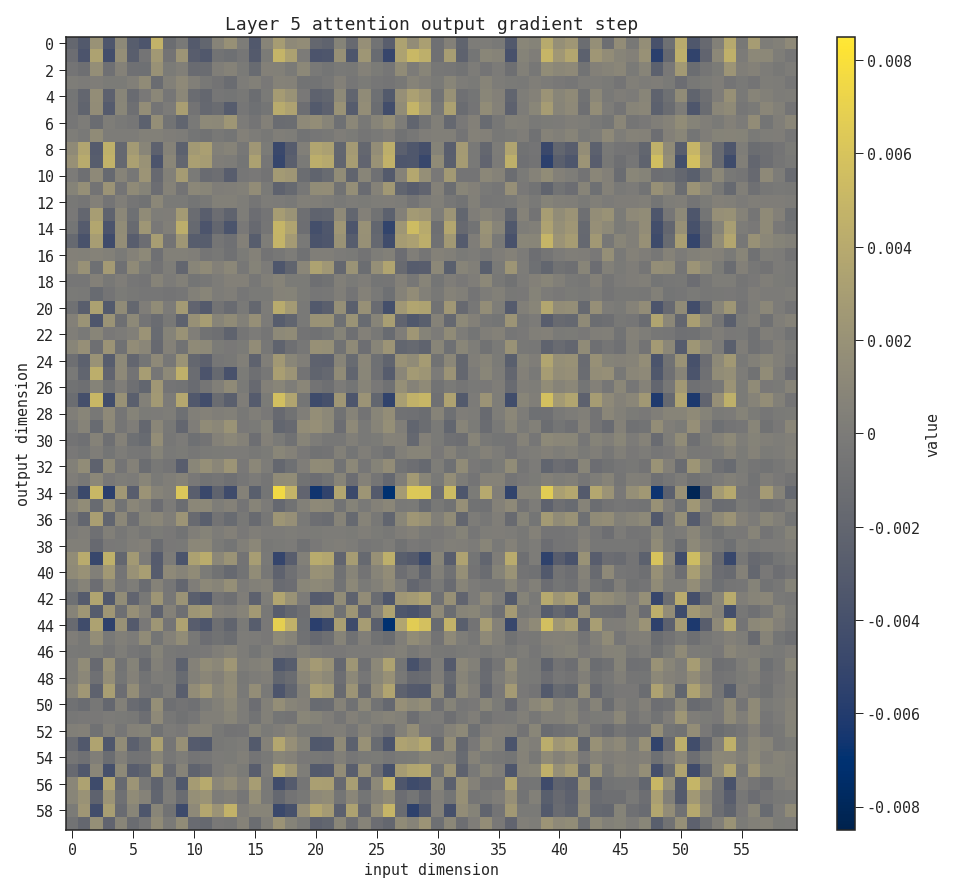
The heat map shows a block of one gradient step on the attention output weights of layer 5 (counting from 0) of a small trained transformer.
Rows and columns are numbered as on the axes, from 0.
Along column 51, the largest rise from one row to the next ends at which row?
35
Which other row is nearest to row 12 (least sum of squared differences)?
46
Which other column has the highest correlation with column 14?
33
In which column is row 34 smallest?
51
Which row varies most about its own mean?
34
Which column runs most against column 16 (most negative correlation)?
6
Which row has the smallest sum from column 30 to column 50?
39
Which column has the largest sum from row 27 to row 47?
28
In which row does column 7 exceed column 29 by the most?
58
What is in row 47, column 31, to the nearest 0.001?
-0.003
